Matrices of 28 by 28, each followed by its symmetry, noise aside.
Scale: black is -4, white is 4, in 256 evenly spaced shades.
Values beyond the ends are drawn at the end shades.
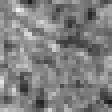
no symmetry.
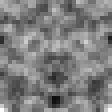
mirrored left to right.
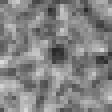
symmetric across the other diagonal.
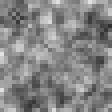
symmetric.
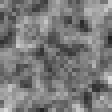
symmetric.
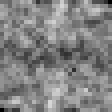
same after a half turn.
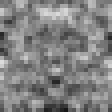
mirrored left to right.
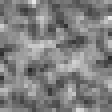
same after a half turn.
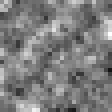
symmetric.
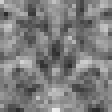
mirrored left to right.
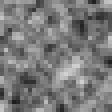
symmetric.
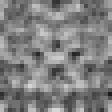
mirrored left to right.
